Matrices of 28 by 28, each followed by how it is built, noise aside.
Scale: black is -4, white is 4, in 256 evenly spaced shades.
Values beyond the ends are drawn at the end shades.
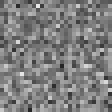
repeating columns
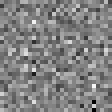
low rank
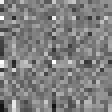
low rank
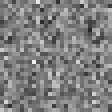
repeating columns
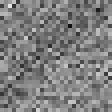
Hankel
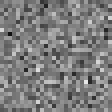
noise
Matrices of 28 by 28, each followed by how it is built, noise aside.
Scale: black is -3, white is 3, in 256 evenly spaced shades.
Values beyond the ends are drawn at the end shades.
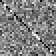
diagonal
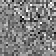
upper triangular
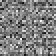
blocks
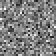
noise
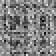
blocks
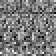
repeating columns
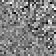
upper triangular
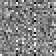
uneven columns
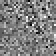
upper triangular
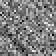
Toeplitz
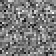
repeating columns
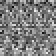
repeating columns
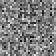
blocks
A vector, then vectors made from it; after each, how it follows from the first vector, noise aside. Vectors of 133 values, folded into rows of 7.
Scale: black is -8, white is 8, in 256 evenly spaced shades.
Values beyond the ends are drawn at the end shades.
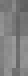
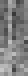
reversed, negated, scaled up.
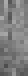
reversed.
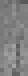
partly zeroed.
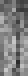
scaled up.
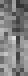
scaled up.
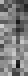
scaled up.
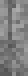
reversed.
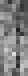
scaled up.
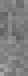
reversed, negated, partly zeroed.
